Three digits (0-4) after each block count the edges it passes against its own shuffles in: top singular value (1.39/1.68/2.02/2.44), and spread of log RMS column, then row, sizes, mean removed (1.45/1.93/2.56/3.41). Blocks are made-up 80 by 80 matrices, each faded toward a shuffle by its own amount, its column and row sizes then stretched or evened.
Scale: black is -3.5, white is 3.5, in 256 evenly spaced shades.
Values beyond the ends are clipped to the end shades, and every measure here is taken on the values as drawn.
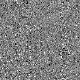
0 2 1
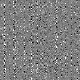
3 3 0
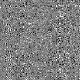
3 2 1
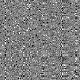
4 2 0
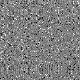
3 2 0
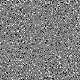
2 1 0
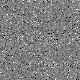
0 1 1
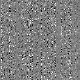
0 4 0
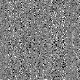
1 3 0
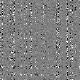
1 4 2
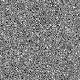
2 0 0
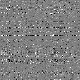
3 1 3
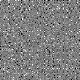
3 2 1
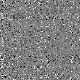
1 2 2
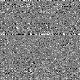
3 0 3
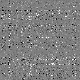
0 2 3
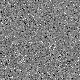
0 0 0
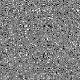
2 1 1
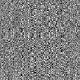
3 3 0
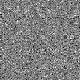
3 0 0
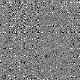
3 2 2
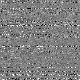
2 0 4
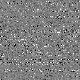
1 0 3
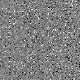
1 2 0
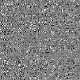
3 1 2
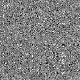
2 1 1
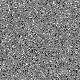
1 0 0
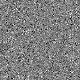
1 1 0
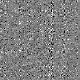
2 3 2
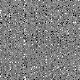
0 3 2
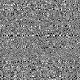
3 0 3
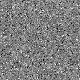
1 0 0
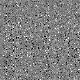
0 2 1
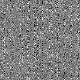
1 3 0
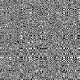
4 2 3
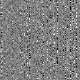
0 4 0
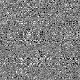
3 0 2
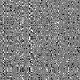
4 3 0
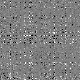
1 3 3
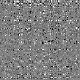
3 2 3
